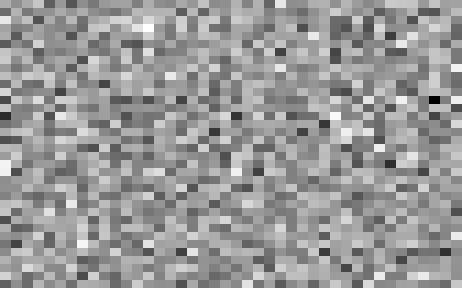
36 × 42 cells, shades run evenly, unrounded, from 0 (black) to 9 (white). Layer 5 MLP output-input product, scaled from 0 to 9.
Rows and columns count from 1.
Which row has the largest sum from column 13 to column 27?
3
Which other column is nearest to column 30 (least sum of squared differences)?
41
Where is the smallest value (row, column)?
13, 40
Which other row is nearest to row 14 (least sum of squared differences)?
26
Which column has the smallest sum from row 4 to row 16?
34
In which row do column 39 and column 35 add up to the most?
35
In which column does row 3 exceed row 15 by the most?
1
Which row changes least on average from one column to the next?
23
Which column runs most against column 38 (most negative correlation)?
11
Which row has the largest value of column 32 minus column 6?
17
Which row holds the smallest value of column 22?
15
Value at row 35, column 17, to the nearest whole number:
5
